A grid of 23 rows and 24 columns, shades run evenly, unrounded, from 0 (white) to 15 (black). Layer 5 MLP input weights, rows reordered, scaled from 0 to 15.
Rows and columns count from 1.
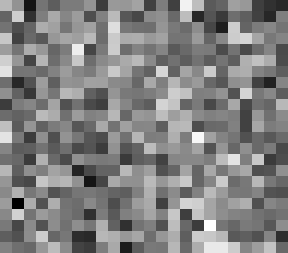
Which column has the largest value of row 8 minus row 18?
2
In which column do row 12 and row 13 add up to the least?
1
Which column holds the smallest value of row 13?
17
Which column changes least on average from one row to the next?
15
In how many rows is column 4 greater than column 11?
7
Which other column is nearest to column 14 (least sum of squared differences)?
10
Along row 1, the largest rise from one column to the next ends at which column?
3
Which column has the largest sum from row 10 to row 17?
8
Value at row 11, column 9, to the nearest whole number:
7
